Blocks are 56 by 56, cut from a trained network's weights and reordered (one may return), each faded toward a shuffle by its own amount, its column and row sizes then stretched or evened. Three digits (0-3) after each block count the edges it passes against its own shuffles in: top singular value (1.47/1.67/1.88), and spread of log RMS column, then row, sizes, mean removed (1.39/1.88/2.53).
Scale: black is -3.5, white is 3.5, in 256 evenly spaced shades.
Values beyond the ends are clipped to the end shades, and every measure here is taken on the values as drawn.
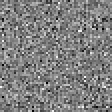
0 1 1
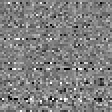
0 1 3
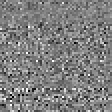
2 1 3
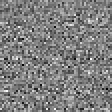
1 0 2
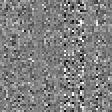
0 3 1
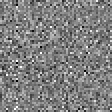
2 1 2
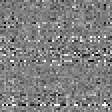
1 1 3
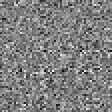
1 0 2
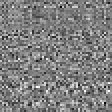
3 0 3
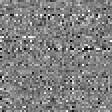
0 1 3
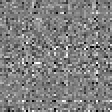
1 2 3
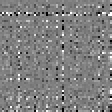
3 3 3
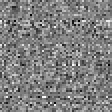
3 0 3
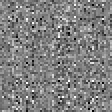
2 3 1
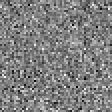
0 0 2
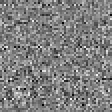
1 0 2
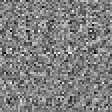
2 0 3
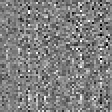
1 3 1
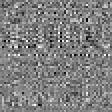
3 1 3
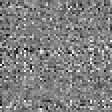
0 2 3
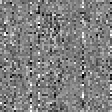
0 3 1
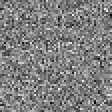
0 0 1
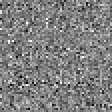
0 1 2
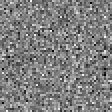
0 1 0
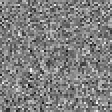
1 1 0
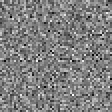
1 0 2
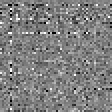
2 1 3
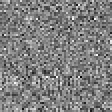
2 0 2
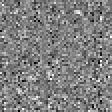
0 2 1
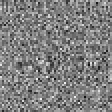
2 0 1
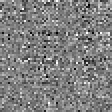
1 2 2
